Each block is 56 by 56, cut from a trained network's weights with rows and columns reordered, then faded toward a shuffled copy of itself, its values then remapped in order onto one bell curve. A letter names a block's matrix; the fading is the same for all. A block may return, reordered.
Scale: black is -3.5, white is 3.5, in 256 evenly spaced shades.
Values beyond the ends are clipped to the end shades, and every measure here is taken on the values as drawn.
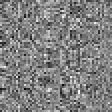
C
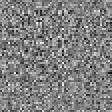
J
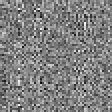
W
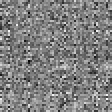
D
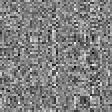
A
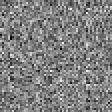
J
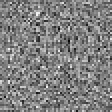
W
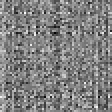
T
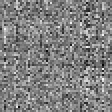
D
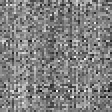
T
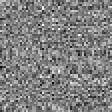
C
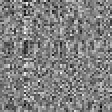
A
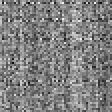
T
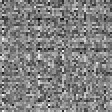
D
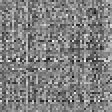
T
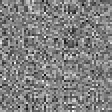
A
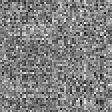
J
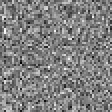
C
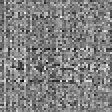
T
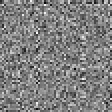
C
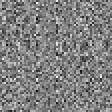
W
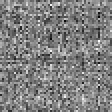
D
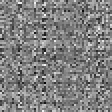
D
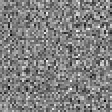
A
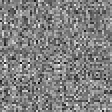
J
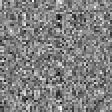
J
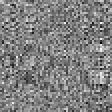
A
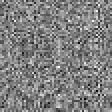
J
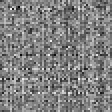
T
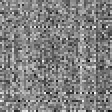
T
